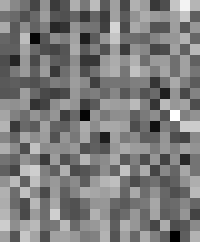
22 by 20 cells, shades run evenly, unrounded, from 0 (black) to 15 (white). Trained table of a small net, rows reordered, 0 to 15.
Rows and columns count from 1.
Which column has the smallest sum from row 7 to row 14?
16
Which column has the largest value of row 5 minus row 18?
18
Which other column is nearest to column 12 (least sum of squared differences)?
8
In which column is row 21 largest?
1
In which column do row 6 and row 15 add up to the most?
12
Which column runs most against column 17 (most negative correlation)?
10
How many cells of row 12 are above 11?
2
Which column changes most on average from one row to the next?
19
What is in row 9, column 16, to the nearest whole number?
6
